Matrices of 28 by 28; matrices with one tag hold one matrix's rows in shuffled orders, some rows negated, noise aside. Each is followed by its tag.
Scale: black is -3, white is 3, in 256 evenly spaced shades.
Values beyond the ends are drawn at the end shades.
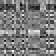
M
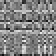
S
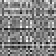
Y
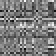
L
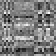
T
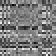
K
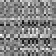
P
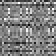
Y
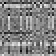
Y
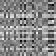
L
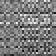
P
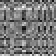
S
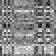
T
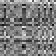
S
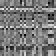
L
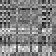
K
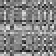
S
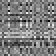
Y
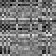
K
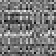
Y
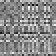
P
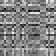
M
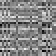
K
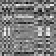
T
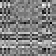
K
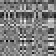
L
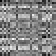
K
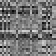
K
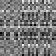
P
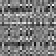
Y
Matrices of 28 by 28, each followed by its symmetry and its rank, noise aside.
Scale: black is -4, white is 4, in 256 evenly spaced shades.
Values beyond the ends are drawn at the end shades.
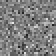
antisymmetric, rank eight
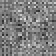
antisymmetric, rank four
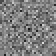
symmetric, rank eight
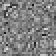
symmetric, rank eight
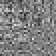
antisymmetric, rank four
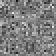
no symmetry, rank six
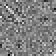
symmetric, rank six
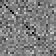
symmetric, rank eight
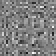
antisymmetric, rank four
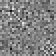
symmetric, rank eight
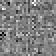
antisymmetric, rank eight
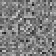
symmetric, rank eight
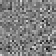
no symmetry, rank six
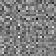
antisymmetric, rank four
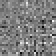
antisymmetric, rank four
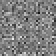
antisymmetric, rank eight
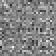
no symmetry, rank six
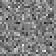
antisymmetric, rank eight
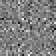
antisymmetric, rank eight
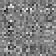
antisymmetric, rank four
